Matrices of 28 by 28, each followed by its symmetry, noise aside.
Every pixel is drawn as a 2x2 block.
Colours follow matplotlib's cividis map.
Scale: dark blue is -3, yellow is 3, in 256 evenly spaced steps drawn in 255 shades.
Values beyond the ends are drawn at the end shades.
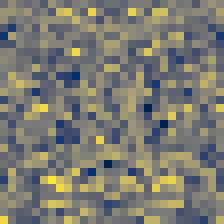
mirrored left to right.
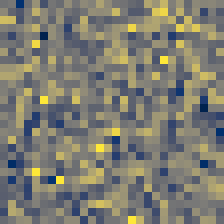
antisymmetric.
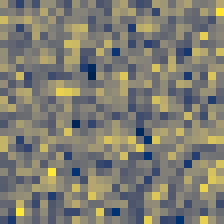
antisymmetric.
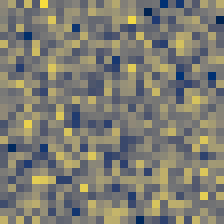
same after a half turn.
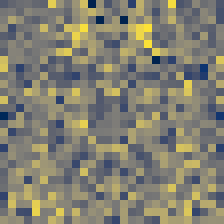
mirrored left to right.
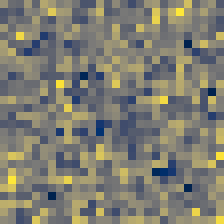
symmetric.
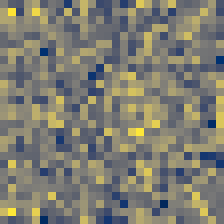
mirrored top to bottom.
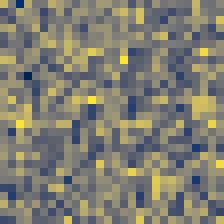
same after a half turn.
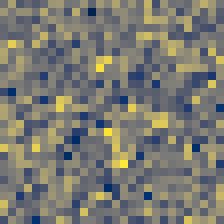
symmetric.
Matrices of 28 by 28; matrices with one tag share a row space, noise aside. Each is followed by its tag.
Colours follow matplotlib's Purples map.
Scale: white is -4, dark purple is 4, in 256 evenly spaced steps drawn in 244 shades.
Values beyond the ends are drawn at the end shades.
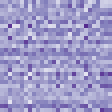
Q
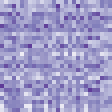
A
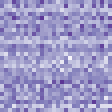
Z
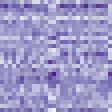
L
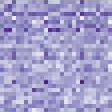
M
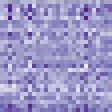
Q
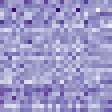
A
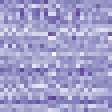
L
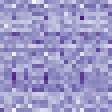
M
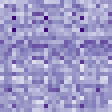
M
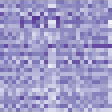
L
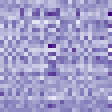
L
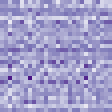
Q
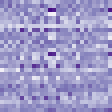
L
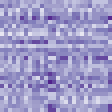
L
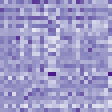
L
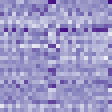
L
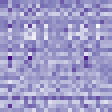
Q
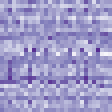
Q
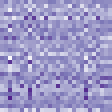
Q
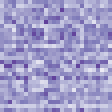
M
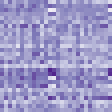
L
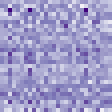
Q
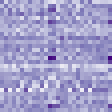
L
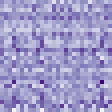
Z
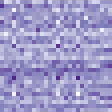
A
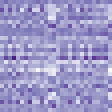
L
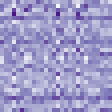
A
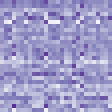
M
